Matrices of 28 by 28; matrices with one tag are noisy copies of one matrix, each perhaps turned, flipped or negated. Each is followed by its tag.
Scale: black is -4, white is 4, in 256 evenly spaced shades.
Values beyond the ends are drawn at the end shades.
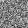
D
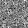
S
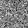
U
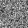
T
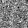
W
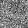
W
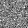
D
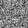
S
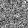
S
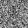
U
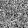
U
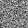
D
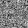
S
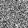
T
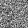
D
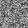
S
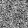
W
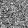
W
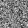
S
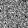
T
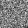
D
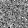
T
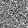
D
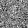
U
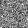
D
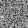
T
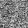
W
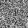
T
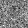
U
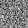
T
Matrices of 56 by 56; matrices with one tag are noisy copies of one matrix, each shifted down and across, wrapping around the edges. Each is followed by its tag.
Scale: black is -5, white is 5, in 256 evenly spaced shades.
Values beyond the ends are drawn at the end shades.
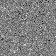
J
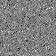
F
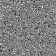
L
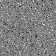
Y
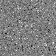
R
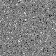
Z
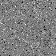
Y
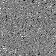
R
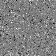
R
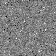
Z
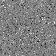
R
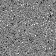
F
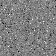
L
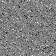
F
